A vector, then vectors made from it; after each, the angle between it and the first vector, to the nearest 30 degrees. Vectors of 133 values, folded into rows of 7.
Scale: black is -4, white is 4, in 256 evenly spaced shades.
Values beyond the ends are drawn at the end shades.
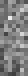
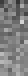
90 degrees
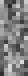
90 degrees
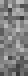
90 degrees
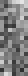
90 degrees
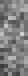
60 degrees
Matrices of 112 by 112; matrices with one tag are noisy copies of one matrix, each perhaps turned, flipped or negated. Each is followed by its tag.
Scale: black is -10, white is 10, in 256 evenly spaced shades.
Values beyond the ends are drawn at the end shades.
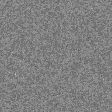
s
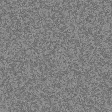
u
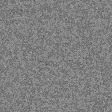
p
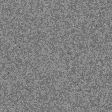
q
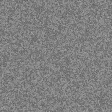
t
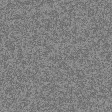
p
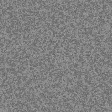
u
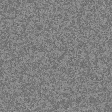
p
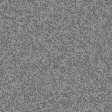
p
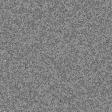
u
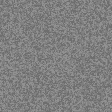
q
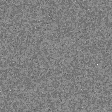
q
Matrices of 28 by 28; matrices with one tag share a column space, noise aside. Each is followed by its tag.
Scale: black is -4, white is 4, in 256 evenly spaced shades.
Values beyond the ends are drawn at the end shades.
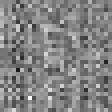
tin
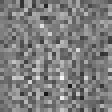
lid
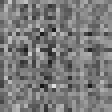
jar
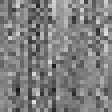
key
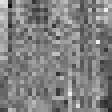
key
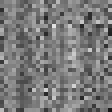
tin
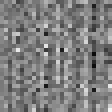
jar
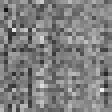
jar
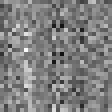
jar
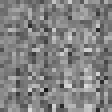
jar
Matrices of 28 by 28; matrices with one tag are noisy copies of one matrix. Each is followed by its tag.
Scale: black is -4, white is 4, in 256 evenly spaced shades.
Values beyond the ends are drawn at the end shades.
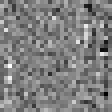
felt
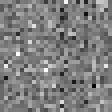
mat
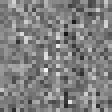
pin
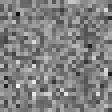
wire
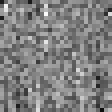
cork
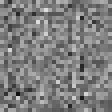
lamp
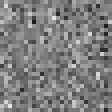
felt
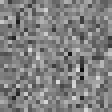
lamp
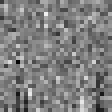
cork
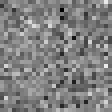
mat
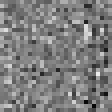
felt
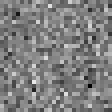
wire
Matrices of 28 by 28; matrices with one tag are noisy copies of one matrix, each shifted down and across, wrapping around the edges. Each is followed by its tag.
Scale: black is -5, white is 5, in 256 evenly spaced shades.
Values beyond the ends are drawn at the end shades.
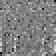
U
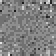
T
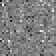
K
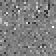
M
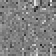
U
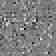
M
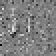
U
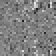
U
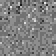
M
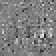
T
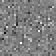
M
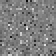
K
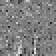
U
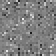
M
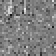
U
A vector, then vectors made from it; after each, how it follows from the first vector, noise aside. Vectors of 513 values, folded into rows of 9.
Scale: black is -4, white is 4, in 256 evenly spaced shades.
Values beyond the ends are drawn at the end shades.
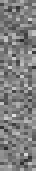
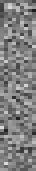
wrapped around.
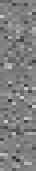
wrapped around, partly zeroed.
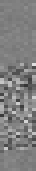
wrapped around, partly zeroed.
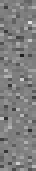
reversed, negated, partly zeroed.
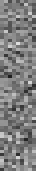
wrapped around.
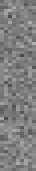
reversed, negated, shrunk.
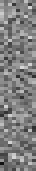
wrapped around.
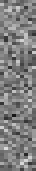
negated.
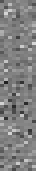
reversed, negated, partly zeroed.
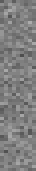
reversed, negated, shrunk.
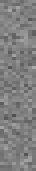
negated, shrunk.
